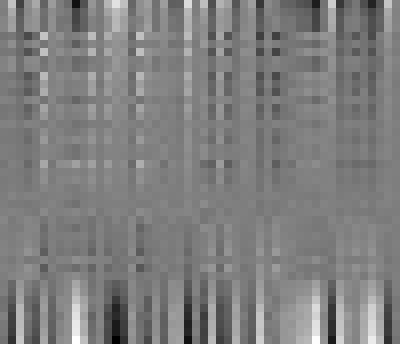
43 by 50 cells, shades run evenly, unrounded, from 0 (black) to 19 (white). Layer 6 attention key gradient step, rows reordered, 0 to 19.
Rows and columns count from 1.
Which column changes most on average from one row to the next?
6
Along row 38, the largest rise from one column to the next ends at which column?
43
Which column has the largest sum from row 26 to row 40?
47
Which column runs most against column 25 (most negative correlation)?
34
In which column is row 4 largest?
15
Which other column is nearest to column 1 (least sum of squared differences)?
50
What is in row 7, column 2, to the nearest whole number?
9
